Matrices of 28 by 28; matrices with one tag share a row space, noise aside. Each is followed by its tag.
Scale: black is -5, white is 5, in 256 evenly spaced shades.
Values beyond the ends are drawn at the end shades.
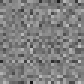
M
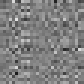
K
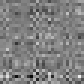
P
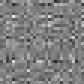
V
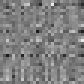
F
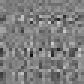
M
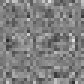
V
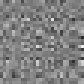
F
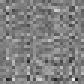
V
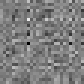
V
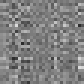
K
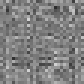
V
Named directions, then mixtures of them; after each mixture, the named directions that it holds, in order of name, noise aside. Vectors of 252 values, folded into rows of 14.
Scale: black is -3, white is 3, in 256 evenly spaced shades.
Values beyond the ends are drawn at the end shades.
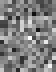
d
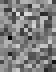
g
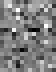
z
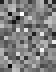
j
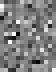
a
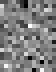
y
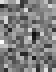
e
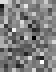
e, y, z.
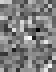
d, e, z.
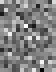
g, j, y.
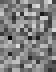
g.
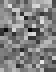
g, z.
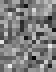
d, j, y.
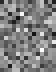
j.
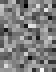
g, y, z.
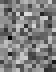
g.
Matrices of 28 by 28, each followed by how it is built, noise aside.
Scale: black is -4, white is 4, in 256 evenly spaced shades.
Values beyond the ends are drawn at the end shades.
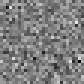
noise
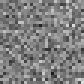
noise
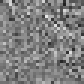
upper triangular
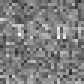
blocks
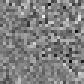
upper triangular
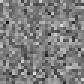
noise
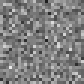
noise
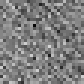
Toeplitz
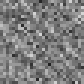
Toeplitz
